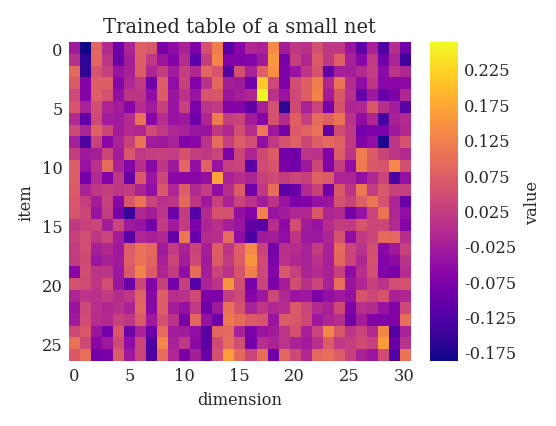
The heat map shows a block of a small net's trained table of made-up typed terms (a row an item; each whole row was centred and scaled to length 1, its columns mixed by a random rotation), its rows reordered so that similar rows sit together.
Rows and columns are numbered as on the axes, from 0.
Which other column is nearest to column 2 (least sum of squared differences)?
21
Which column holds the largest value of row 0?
18
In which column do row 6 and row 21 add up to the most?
6
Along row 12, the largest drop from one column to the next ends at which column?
19
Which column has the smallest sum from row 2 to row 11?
1
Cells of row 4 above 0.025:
11
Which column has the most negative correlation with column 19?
10
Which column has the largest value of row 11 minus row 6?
28
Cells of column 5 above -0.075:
22
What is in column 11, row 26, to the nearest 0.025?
-0.025
